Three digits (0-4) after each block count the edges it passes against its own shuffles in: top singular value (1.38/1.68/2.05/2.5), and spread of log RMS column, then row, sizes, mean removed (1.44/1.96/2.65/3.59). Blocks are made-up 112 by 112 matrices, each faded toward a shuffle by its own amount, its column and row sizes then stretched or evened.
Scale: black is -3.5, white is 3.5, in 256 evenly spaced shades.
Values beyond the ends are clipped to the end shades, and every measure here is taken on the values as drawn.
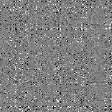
3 3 3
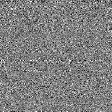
2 0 3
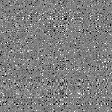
4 1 2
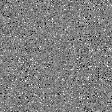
2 1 2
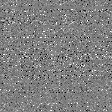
1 0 3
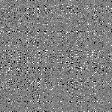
3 3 3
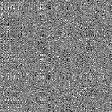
4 2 0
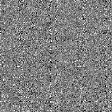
2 3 2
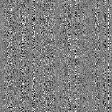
3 4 1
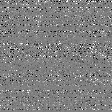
0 1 4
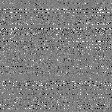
1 1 4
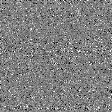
0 1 2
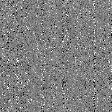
0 3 0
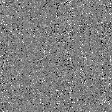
0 2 1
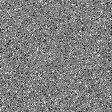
0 0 1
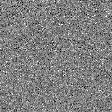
1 0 1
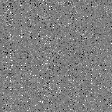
1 2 1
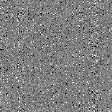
2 3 1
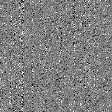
1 3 0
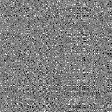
4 2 2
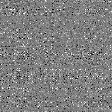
2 1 3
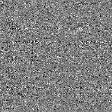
0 2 3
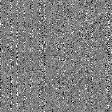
0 4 0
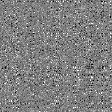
3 2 2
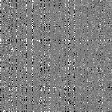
4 4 2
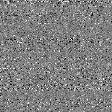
2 0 3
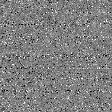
1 0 2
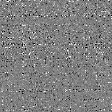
0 2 3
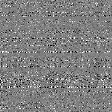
3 1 4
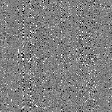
3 3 1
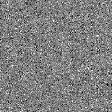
2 2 0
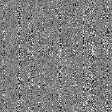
2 4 1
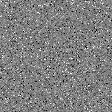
1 0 0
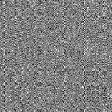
4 3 0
